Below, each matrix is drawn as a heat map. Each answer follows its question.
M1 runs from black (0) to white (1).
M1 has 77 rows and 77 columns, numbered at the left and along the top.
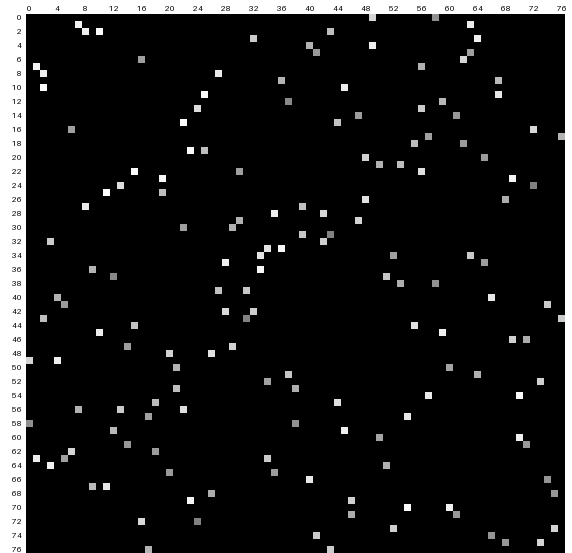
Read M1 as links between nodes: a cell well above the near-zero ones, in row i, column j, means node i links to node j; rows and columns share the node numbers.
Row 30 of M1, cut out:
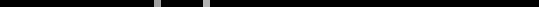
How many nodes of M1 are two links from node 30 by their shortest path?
3
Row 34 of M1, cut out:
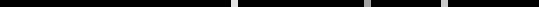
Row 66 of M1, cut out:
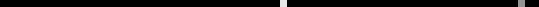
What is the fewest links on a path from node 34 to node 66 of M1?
5
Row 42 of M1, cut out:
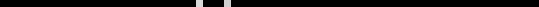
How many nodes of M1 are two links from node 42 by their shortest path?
2
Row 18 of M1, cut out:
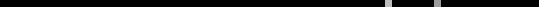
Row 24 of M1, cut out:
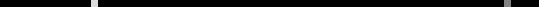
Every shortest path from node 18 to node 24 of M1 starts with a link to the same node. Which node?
node 62
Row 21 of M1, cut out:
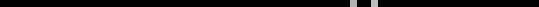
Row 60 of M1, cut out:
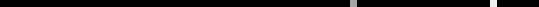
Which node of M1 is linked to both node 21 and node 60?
node 50
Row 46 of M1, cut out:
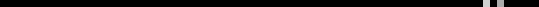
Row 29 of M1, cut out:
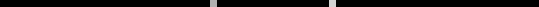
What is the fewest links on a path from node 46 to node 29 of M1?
5
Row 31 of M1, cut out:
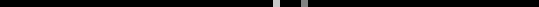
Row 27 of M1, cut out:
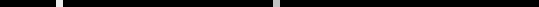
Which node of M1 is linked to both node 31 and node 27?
node 39
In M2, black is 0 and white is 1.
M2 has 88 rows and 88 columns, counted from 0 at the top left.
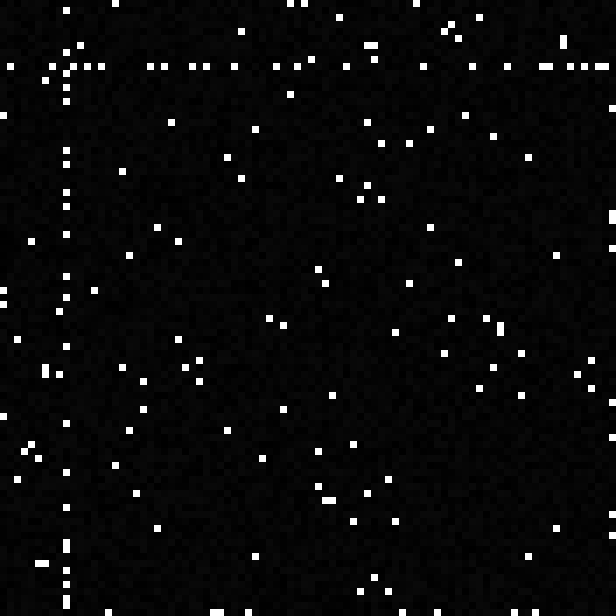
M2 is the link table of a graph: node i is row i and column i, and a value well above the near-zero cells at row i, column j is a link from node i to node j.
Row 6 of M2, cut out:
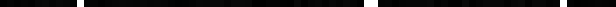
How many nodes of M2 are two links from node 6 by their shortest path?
6
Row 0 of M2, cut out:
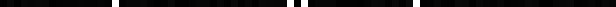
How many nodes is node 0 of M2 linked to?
4
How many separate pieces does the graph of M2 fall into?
7
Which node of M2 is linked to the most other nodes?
node 9
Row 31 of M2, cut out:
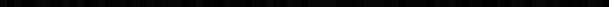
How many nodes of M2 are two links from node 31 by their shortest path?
7
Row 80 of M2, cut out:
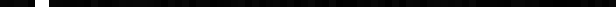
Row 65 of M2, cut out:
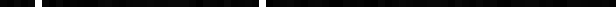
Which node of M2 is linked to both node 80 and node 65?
node 5
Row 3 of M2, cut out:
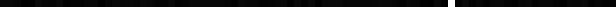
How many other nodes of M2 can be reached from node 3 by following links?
4
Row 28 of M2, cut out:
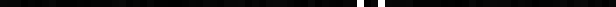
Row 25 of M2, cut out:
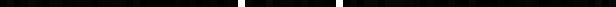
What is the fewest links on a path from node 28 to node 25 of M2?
7
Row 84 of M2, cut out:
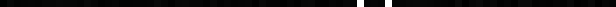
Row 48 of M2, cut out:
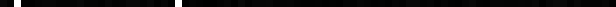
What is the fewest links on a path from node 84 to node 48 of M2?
4
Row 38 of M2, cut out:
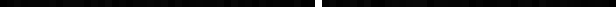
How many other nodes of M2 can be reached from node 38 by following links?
4
